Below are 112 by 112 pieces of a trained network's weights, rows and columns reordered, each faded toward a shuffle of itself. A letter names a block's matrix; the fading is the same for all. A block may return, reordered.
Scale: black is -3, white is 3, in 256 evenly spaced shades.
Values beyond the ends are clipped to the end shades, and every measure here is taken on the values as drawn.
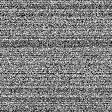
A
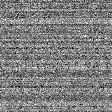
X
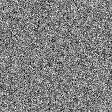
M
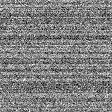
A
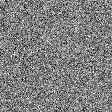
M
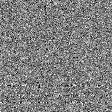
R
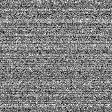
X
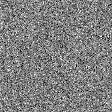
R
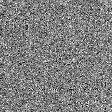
R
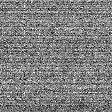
X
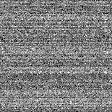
X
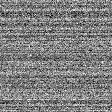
A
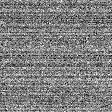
A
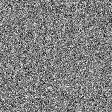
M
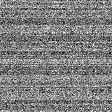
X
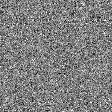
R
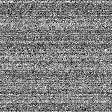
X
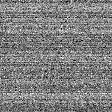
X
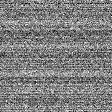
A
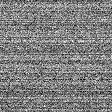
A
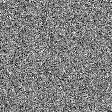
M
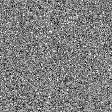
R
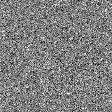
R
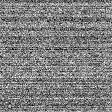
A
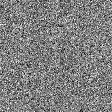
M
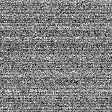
X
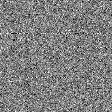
R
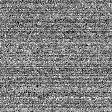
X
